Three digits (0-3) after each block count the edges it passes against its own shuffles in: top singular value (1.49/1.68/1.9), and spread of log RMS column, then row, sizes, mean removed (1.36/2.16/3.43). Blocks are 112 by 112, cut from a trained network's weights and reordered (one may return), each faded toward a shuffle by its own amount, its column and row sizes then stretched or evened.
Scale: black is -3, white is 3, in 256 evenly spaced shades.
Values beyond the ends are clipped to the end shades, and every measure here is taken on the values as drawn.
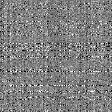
2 1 3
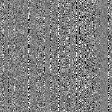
3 3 0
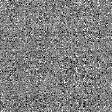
0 2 1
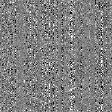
0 3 1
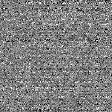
1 1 2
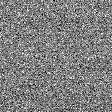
0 0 0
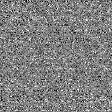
0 0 2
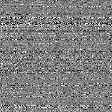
1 1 3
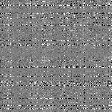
1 2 3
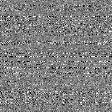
2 1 3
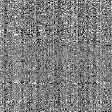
3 0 3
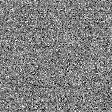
0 0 1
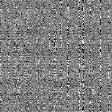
2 3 0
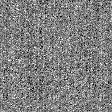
0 0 1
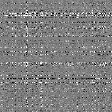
3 2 3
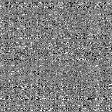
0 0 3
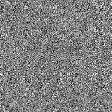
2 1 1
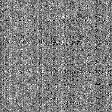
2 1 2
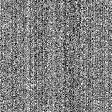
3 1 0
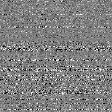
0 1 3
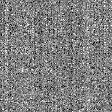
1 1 2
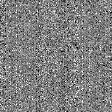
0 2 1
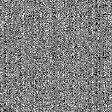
1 2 2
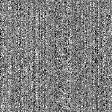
2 2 0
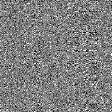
3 2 1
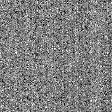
0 1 1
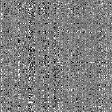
0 3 2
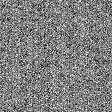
0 0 0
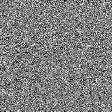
2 1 2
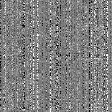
3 3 1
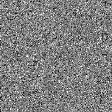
0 1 1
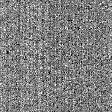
2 0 1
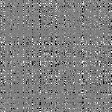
0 3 3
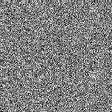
2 1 0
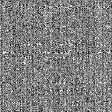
2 0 2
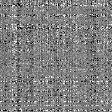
3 2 3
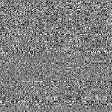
3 1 3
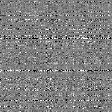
3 2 3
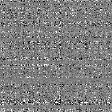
0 2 3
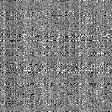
3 0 3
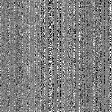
3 3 1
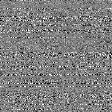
0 1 3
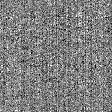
2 0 1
